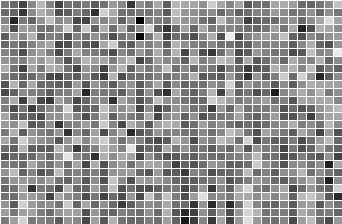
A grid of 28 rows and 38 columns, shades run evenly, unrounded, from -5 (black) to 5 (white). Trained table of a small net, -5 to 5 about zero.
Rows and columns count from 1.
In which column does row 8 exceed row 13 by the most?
6
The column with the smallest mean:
16
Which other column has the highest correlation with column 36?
15
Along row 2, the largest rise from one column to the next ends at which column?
12
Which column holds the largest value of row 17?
26
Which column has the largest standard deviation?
28
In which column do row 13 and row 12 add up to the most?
24
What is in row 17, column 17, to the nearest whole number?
-1
